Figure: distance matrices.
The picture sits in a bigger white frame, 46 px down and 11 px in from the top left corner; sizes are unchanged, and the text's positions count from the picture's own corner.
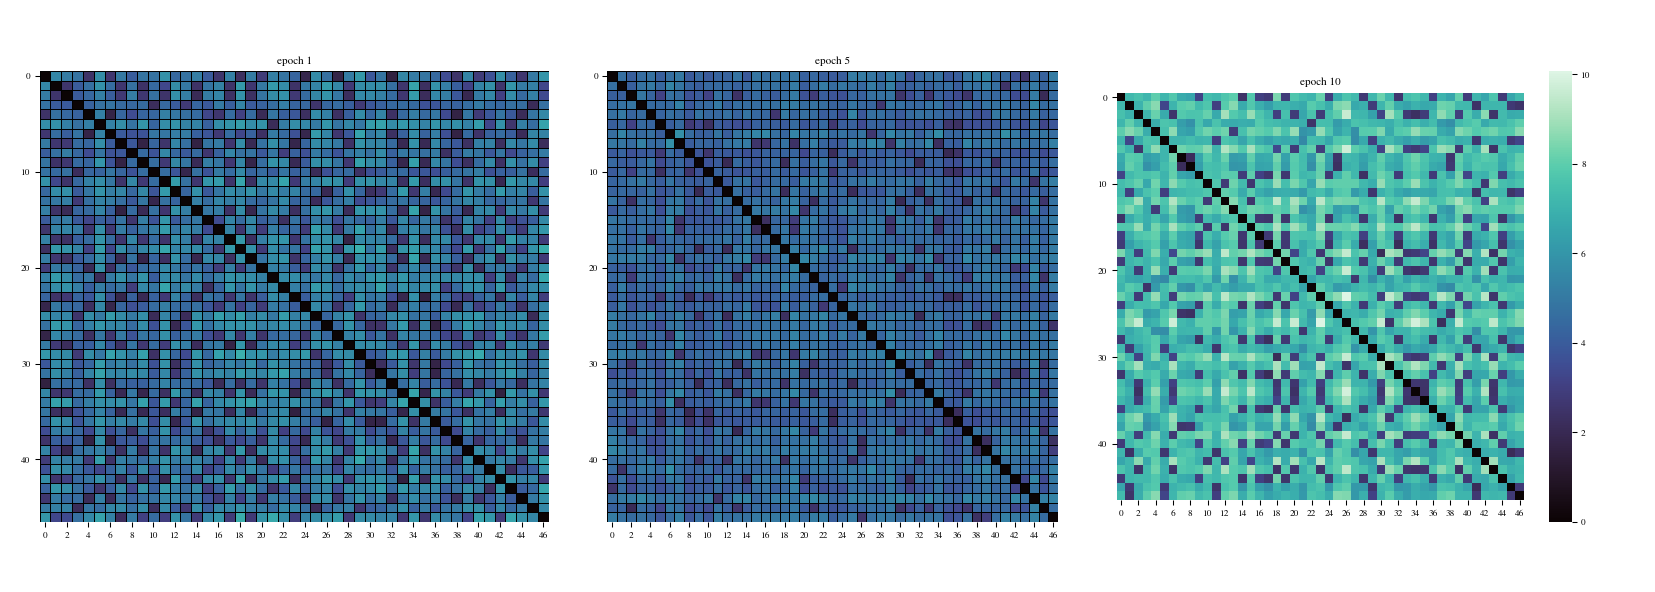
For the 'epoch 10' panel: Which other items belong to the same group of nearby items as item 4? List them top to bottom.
13
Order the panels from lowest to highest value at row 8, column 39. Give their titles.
epoch 5, epoch 1, epoch 10
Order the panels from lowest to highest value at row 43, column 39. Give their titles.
epoch 10, epoch 5, epoch 1
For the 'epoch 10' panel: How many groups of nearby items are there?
9
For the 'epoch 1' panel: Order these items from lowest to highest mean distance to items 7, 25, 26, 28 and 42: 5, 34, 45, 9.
9, 45, 34, 5
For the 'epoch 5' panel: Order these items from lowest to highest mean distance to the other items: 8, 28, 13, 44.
8, 13, 28, 44
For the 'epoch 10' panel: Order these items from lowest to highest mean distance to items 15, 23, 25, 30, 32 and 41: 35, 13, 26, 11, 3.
35, 11, 3, 13, 26
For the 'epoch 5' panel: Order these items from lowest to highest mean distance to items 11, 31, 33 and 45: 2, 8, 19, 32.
2, 8, 32, 19
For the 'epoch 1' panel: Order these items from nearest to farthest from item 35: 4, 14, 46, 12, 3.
14, 46, 3, 4, 12
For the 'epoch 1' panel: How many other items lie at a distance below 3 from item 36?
5
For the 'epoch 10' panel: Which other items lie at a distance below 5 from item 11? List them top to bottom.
1, 5, 29, 41, 45, 46
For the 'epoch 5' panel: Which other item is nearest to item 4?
17
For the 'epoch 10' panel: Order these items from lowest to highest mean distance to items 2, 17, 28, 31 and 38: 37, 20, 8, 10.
8, 37, 20, 10
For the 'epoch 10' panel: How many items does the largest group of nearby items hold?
12
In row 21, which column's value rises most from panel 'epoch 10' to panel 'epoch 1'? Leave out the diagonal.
27
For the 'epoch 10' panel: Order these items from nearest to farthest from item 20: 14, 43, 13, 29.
43, 29, 14, 13
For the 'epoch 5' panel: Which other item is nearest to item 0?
43
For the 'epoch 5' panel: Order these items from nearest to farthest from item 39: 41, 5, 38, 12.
38, 5, 12, 41
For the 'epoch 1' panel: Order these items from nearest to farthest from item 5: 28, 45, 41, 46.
41, 45, 28, 46
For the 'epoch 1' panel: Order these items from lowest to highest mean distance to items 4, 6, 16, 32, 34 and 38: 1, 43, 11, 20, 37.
20, 37, 43, 1, 11
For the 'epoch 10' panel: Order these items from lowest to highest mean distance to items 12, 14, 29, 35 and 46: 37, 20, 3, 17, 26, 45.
45, 17, 20, 3, 37, 26
